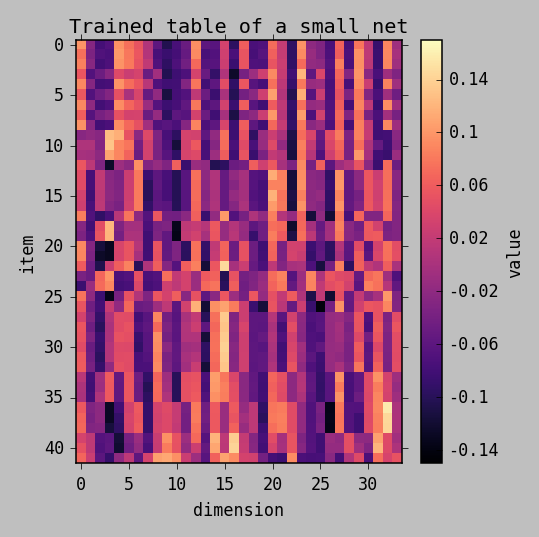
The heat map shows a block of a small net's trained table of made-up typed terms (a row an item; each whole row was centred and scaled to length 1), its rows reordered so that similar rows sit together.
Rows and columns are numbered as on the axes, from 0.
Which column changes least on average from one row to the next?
23
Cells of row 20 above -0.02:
17
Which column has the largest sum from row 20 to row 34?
15
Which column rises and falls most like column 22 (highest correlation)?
8
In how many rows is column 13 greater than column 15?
9
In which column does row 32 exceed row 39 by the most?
4
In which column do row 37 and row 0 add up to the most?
32
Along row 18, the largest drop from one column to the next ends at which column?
22
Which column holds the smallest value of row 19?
10
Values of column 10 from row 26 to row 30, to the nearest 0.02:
-0.06 -0.06 -0.06 -0.06 -0.06
